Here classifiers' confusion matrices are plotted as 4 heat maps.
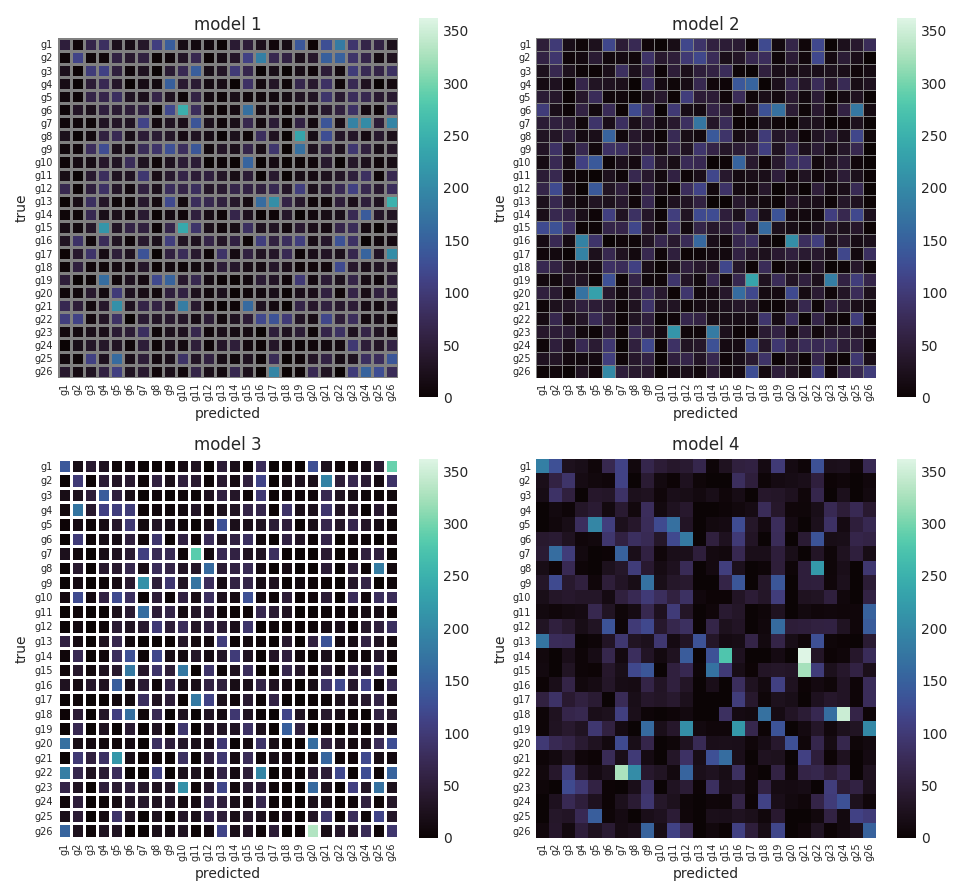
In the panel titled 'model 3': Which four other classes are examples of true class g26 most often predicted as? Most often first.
g20, g1, g13, g24
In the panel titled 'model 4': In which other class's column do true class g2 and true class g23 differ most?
g7
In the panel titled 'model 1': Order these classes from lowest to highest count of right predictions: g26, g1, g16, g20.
g20, g1, g26, g16
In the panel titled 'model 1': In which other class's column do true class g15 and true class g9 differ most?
g10
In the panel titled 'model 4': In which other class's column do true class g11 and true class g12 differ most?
g19
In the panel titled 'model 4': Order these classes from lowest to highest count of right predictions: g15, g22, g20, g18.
g22, g15, g20, g18
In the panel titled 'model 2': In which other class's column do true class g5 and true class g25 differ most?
g6
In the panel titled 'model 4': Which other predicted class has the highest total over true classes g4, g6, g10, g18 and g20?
g24
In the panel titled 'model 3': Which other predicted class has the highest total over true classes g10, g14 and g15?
g6
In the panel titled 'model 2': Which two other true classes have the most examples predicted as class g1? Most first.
g15, g6
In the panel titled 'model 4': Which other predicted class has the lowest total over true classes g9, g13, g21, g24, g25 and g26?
g20
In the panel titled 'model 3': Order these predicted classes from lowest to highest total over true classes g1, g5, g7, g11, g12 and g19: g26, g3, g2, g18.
g3, g2, g18, g26
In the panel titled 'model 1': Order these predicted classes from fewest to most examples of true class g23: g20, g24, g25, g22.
g20, g25, g24, g22
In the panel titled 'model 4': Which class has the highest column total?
g9
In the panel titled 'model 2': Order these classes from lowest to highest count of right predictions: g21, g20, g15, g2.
g15, g21, g2, g20
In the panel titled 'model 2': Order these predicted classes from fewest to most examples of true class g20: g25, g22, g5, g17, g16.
g22, g25, g17, g16, g5
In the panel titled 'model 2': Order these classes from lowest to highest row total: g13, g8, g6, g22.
g13, g22, g8, g6
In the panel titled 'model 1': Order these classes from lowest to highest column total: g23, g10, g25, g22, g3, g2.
g2, g25, g3, g22, g10, g23
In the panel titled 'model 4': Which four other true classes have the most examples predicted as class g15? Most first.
g14, g21, g8, g18
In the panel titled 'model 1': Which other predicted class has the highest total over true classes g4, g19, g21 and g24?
g9
